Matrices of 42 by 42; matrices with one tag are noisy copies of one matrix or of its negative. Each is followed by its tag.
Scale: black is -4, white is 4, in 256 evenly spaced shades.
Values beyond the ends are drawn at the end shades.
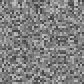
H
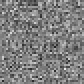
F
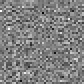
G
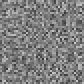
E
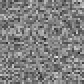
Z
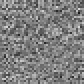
Z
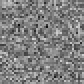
Z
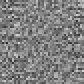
Z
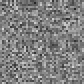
F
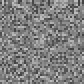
H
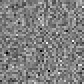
E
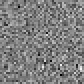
E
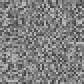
E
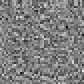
H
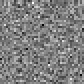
H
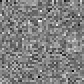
F
